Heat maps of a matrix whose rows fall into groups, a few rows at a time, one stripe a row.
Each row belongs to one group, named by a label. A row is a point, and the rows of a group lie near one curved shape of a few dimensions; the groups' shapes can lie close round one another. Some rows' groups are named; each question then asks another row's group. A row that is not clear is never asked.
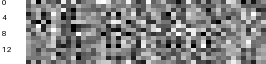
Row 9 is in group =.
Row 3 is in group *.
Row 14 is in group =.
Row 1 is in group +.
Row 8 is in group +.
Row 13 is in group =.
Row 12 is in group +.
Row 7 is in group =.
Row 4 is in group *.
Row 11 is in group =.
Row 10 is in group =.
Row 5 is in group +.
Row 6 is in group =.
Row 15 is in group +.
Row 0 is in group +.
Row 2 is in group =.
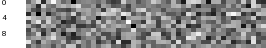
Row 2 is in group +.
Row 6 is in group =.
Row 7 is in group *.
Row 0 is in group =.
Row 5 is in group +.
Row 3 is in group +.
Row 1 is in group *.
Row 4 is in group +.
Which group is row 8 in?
*
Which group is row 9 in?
=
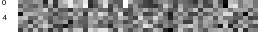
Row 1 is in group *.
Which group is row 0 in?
*
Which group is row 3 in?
+
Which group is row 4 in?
+
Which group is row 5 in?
=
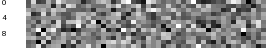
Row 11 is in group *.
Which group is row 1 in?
*
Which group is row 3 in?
+
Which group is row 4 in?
+
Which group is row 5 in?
*
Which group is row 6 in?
+
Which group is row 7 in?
=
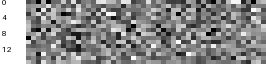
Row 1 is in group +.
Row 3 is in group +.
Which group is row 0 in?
+
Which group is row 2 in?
*
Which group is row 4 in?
*
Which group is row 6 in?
=
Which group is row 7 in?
+
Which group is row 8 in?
=
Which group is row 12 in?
=
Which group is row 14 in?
*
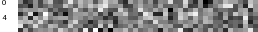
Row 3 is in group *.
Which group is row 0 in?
+
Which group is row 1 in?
+
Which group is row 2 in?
+
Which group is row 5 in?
+
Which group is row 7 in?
*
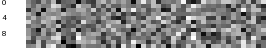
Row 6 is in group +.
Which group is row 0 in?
=
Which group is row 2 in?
*
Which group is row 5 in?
+
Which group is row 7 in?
=
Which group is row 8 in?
+
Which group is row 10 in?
*
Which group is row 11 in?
=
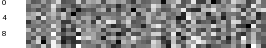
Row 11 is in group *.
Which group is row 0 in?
+
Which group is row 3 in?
=
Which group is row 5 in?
+
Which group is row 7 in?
+
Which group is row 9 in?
*
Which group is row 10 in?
*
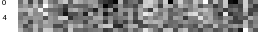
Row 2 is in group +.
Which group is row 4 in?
*
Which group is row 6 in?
+
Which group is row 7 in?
*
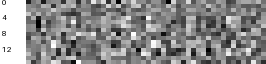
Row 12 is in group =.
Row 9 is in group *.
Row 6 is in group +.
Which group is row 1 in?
*
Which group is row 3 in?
+
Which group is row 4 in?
+
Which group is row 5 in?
+
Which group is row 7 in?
*
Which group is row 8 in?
*
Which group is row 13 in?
=
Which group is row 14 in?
*
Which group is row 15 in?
*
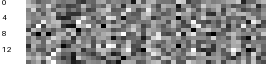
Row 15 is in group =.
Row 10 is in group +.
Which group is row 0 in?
=
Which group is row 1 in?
+
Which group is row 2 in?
+
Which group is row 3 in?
=
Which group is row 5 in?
*
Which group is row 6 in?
*
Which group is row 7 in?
*
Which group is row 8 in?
+
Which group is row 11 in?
+
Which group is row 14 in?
+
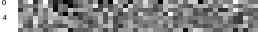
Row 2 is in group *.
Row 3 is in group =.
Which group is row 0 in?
=
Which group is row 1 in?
=
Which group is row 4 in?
*
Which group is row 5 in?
*
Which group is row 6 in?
+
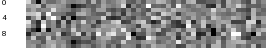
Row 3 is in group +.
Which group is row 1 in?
=
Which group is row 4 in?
=
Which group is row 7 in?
+
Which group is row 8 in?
+
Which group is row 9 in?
+
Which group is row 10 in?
=
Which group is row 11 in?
=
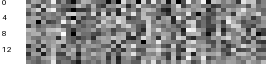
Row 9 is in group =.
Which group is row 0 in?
=
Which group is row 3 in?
*
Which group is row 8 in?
=
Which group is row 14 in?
=
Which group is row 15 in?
=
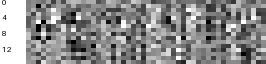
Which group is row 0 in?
*
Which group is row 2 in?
=
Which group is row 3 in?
*
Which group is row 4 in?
*
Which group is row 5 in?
=
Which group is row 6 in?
+
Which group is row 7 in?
+
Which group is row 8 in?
*
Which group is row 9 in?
+
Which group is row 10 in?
=
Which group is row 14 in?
=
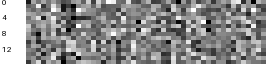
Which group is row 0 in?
+
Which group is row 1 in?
*
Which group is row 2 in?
*
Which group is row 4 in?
=
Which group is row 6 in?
*
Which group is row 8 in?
+
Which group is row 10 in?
*
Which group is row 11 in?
*
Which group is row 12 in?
*
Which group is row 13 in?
*
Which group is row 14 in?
=
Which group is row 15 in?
*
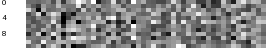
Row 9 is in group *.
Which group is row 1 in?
+
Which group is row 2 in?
+
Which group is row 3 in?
*
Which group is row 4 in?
+
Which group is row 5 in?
=
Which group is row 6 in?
*
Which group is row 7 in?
*
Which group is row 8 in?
*
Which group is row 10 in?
*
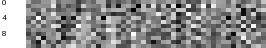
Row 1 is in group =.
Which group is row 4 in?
*
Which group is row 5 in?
+
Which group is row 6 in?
*
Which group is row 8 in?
*
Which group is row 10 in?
+
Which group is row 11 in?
*
